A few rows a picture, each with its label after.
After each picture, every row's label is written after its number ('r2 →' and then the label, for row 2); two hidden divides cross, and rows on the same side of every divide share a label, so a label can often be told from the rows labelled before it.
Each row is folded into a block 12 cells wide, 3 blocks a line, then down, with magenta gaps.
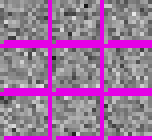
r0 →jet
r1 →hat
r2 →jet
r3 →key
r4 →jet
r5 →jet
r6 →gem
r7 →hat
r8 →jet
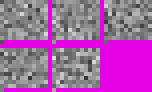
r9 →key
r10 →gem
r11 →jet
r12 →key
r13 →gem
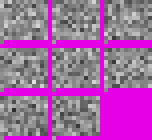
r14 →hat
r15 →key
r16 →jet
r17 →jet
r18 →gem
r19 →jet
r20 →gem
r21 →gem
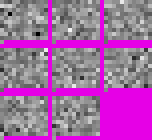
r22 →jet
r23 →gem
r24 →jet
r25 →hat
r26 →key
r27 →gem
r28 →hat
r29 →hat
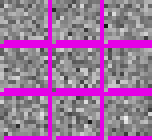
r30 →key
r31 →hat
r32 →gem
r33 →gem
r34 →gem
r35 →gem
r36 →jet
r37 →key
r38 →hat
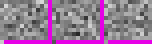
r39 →key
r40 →hat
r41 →key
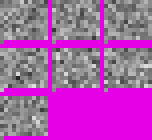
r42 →gem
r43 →gem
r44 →key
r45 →jet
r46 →jet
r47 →jet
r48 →hat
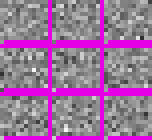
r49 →gem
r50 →key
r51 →jet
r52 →hat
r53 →hat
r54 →jet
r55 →key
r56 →key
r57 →gem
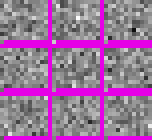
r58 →key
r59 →key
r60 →key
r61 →hat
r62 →key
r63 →gem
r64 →gem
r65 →key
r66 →gem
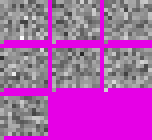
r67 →key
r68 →gem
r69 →key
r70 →jet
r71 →key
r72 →key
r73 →hat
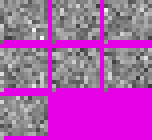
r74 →jet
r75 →gem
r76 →gem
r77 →jet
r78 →jet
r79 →gem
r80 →jet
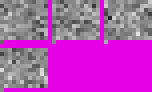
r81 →gem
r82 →key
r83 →jet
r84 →gem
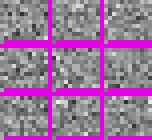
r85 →hat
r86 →hat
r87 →gem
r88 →key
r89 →jet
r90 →jet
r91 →hat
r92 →key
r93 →key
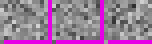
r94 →gem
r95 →hat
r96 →key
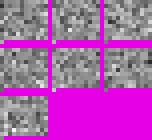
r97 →gem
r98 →gem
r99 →gem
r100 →jet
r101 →gem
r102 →hat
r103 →key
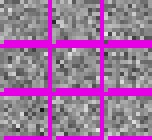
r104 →gem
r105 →jet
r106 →hat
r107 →jet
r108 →gem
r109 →key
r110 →hat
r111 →jet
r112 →key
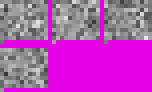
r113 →hat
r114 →key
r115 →jet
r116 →jet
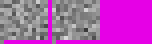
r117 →gem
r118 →gem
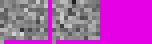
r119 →key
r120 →hat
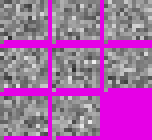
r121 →key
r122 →hat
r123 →gem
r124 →jet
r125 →key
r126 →jet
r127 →key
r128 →hat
